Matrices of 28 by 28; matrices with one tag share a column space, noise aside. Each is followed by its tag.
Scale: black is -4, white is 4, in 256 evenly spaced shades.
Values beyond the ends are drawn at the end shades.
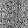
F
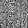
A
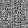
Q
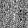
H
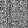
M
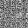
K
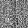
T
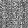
K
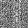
H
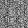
T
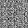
H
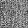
Q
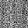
Q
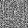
Q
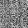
T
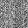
F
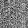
K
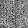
T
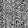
A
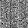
K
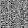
Q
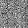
K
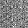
H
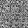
M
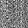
M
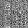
Q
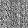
F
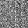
M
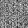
A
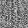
T
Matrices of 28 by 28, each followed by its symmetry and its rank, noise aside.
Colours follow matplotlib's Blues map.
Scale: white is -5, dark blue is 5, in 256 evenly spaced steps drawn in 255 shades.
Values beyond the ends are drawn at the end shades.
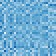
no symmetry, rank three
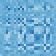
symmetric, rank two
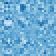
antisymmetric, rank four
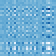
no symmetry, rank two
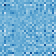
symmetric, rank two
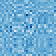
no symmetry, rank three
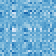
no symmetry, rank two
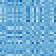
antisymmetric, rank two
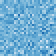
symmetric, rank four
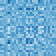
antisymmetric, rank two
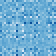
antisymmetric, rank two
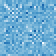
symmetric, rank four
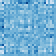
symmetric, rank three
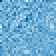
symmetric, rank four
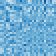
no symmetry, rank four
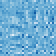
antisymmetric, rank four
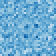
symmetric, rank four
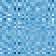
antisymmetric, rank two
